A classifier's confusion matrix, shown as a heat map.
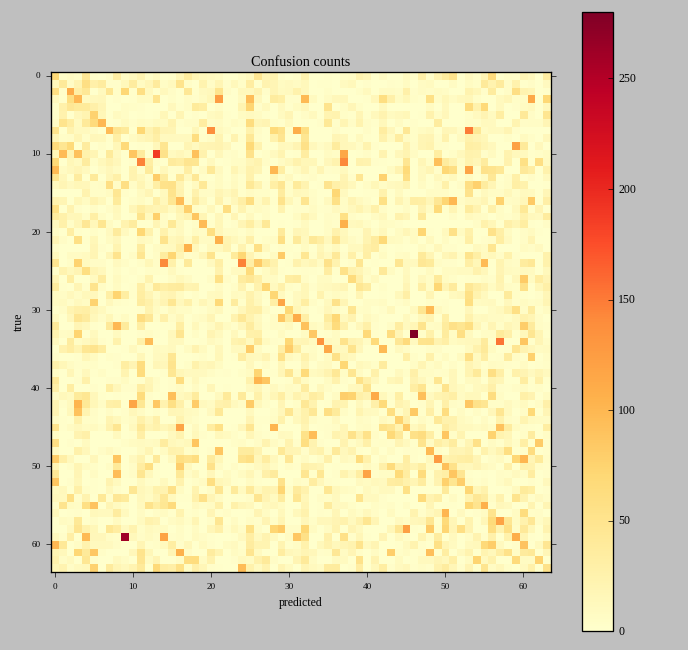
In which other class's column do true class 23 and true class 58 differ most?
45
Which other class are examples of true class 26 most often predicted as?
60
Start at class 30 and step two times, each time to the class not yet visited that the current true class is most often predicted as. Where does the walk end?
21
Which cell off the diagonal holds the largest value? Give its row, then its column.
33, 46
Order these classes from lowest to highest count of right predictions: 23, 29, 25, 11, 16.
23, 25, 16, 29, 11
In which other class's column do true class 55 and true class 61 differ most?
16
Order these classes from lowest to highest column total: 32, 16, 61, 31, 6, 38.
6, 38, 31, 61, 16, 32
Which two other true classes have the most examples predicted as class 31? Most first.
7, 59
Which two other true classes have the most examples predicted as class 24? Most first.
63, 23
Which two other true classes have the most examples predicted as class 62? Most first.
47, 11
